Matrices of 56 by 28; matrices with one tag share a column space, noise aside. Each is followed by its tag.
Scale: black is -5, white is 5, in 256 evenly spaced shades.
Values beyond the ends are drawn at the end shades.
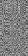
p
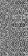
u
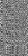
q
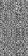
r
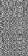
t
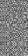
u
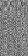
t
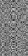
u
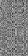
r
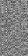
p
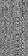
t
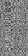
r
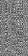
p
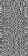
t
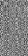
t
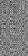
p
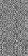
q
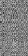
u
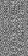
p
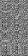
q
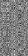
r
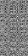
p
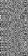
u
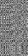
q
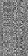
r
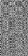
t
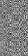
u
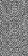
p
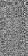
t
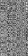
r
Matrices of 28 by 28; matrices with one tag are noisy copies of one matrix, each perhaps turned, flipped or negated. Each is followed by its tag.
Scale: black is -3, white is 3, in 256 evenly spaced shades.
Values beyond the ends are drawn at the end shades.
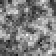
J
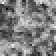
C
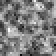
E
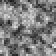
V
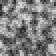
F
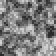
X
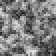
X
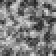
F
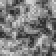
J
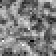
F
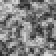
X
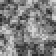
C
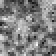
C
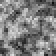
J
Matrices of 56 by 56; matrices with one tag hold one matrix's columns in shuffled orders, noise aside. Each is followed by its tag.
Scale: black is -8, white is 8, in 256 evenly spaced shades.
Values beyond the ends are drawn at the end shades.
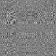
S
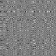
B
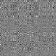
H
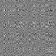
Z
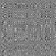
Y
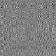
Y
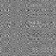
Z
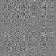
H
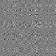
Z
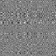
S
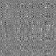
Y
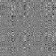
H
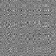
Z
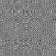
B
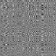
H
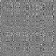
H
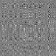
Y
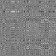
B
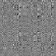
H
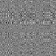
S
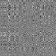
H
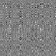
Y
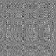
Y
